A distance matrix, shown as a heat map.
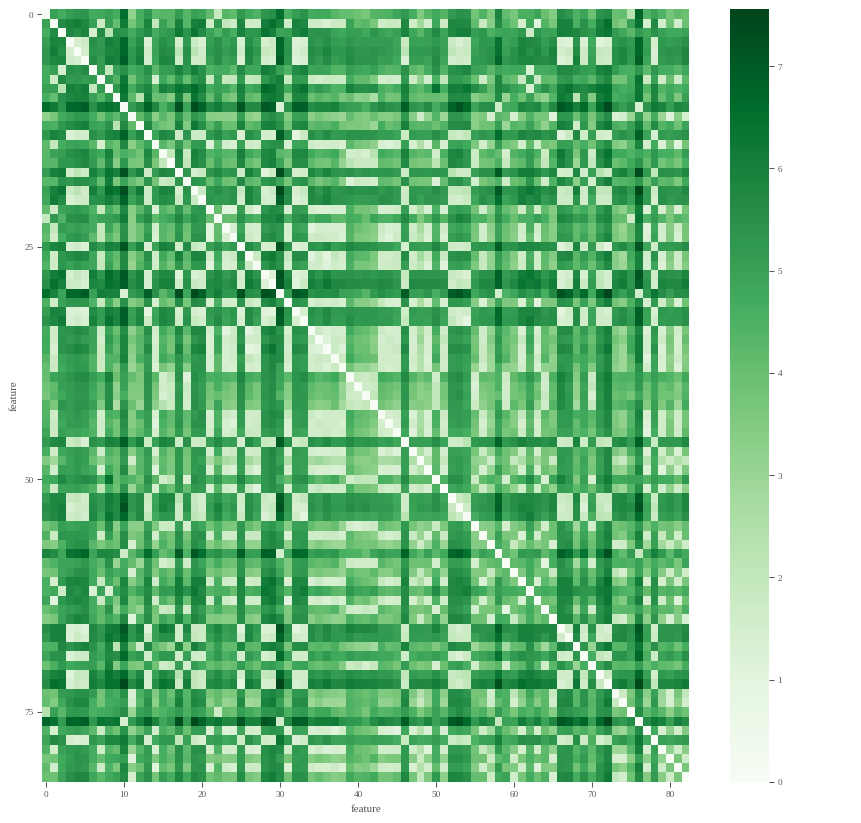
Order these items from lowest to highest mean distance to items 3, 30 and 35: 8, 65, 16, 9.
16, 65, 9, 8
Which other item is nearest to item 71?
3
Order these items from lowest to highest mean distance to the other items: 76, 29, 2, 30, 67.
67, 29, 2, 30, 76
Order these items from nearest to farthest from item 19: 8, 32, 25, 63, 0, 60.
32, 25, 0, 60, 63, 8
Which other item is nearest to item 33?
54
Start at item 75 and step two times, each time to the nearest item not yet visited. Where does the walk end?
0
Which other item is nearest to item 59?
64
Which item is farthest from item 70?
8
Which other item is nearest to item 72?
25
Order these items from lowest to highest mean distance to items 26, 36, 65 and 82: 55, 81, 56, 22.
81, 56, 55, 22
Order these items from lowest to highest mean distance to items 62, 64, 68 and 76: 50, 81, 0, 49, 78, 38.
50, 38, 81, 49, 0, 78
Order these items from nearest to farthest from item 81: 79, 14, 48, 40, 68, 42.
14, 79, 48, 42, 40, 68
